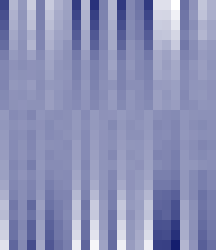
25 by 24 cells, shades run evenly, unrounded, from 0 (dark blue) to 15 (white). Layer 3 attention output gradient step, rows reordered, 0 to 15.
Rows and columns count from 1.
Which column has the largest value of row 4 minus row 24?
20
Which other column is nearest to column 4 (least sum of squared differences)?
6
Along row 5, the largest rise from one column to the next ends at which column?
18
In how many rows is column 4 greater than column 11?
11
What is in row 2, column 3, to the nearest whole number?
8
